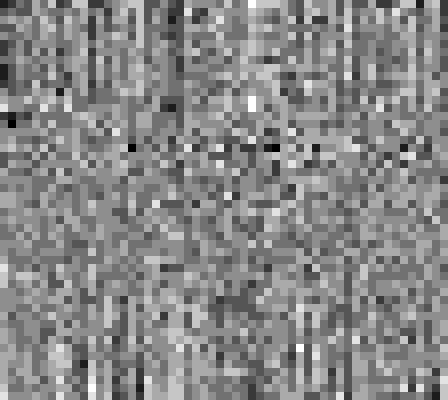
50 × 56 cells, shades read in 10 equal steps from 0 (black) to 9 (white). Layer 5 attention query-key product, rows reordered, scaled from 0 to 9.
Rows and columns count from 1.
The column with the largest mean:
38
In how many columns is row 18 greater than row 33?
21
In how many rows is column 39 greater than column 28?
20
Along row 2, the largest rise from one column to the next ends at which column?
24
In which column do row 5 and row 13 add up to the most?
32
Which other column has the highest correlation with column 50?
48
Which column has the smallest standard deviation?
3
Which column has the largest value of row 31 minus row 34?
34
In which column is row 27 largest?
35
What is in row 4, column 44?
8
